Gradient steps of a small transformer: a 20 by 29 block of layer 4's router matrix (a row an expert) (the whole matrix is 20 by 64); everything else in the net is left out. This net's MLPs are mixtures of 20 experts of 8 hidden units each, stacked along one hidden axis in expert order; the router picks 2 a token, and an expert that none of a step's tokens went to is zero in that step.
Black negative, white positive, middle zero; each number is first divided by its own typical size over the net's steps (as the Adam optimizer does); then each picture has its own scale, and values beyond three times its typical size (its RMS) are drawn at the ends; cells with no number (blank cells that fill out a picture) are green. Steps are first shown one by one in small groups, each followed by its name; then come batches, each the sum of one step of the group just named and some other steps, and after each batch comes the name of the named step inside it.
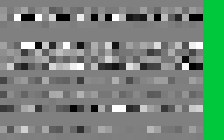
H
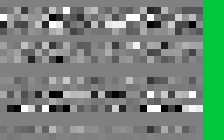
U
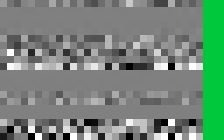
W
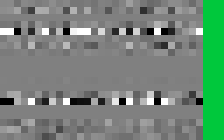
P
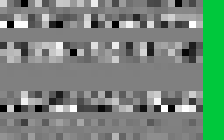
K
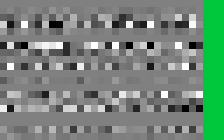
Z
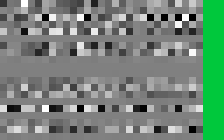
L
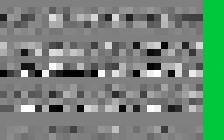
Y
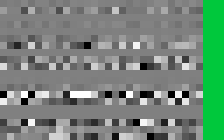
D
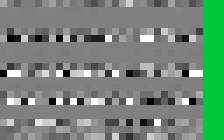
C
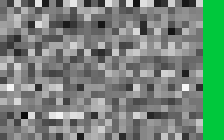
C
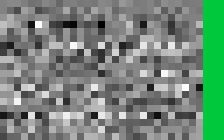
C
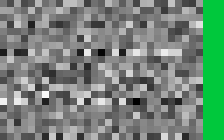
K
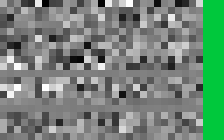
W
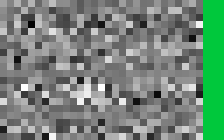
H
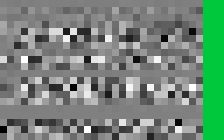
D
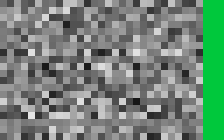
U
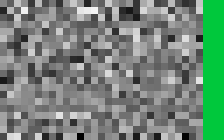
H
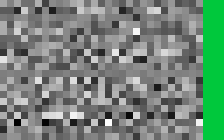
K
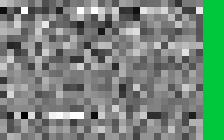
H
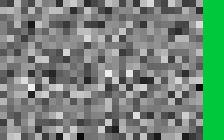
D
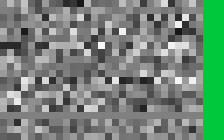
L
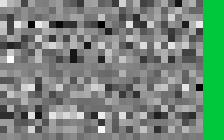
K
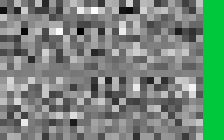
U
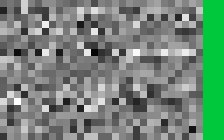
L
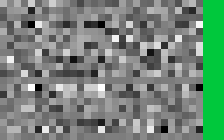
Y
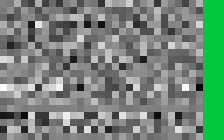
P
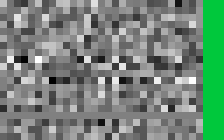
K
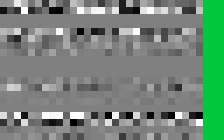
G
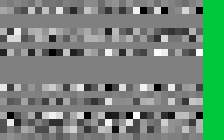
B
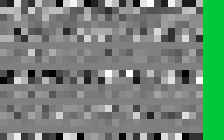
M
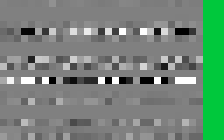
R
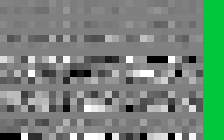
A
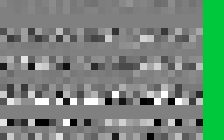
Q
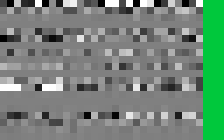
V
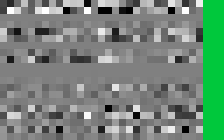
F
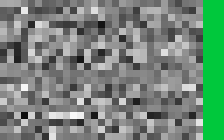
G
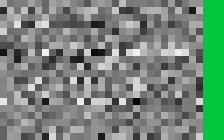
F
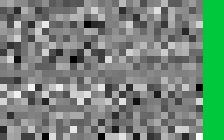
B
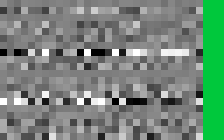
Q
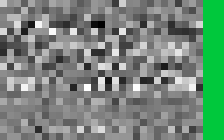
R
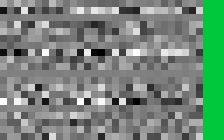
G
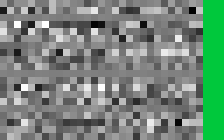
F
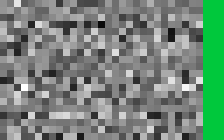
M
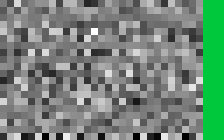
M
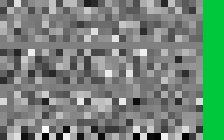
M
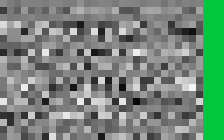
R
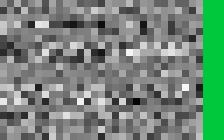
V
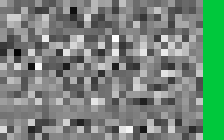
Q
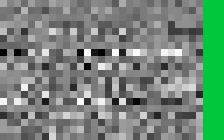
R
